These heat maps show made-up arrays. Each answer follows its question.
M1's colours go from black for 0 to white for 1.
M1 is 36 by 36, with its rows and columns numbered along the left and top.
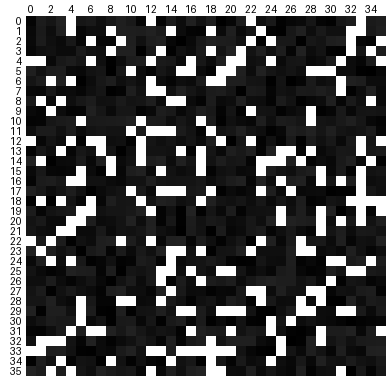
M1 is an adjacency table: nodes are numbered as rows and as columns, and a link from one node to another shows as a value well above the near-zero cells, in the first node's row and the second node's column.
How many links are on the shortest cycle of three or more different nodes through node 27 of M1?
3
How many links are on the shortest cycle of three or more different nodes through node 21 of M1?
4
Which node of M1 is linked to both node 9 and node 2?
node 22
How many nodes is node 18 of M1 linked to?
9
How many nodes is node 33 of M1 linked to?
11
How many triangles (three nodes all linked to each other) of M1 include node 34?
4
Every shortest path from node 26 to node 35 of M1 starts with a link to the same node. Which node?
node 17
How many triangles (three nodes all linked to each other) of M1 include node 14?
6
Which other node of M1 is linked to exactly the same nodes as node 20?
node 16
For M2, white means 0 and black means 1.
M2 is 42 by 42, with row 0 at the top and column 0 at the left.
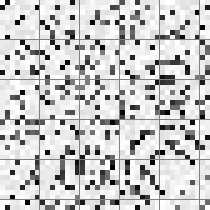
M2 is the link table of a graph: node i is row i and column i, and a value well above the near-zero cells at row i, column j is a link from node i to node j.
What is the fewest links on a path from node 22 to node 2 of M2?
4
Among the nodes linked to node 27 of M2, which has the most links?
node 15
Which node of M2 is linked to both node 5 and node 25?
node 36
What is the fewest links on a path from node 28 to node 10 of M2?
3
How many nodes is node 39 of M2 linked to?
6
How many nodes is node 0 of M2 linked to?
4
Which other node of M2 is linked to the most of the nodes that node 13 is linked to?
node 19
